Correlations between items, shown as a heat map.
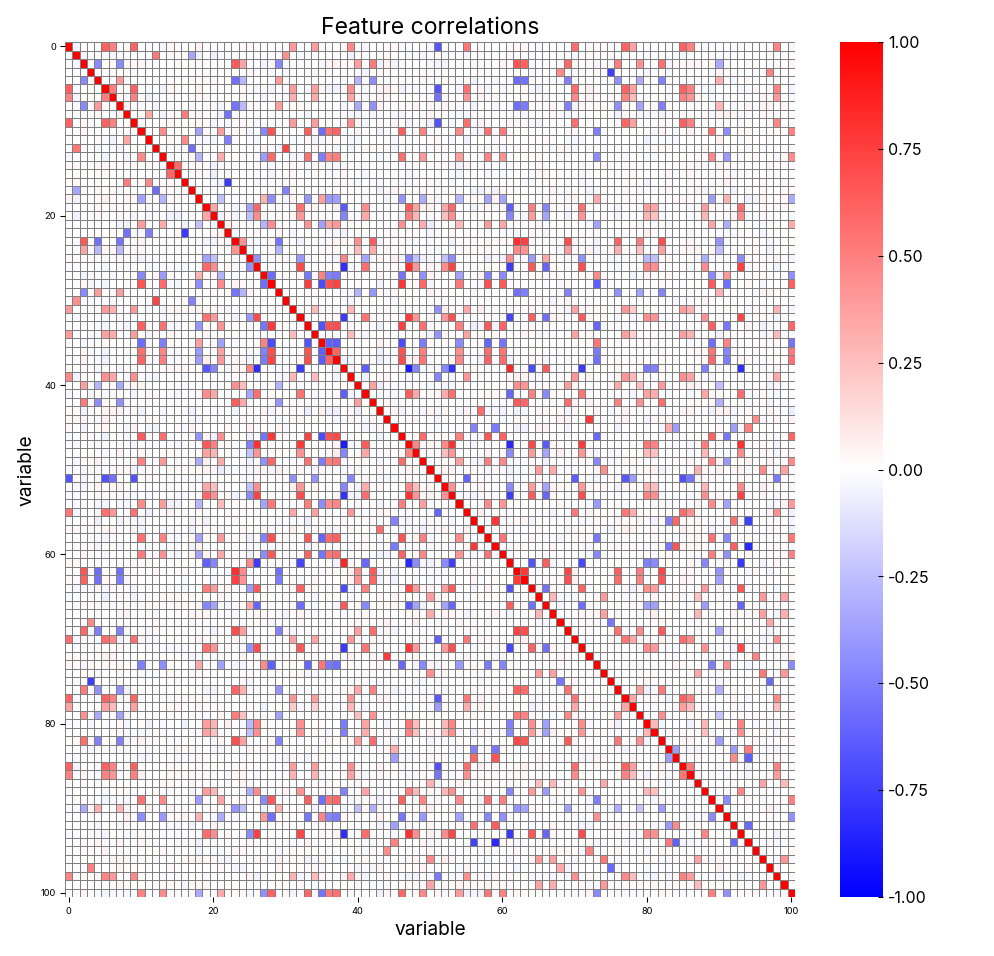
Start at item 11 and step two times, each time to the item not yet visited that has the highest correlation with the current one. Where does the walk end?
8
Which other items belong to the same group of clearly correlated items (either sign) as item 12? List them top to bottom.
1, 17, 30
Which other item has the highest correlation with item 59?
56
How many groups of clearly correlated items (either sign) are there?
12
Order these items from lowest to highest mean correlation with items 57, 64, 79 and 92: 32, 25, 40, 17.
25, 17, 40, 32
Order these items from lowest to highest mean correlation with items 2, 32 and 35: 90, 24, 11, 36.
36, 90, 11, 24
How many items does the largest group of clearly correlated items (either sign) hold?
19
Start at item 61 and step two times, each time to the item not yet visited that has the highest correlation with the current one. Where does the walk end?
66
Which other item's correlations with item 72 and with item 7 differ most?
44
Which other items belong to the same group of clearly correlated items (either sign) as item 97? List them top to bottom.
3, 68, 75
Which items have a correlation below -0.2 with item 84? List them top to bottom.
45, 83, 94
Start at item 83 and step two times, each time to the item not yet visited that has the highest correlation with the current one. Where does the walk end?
45
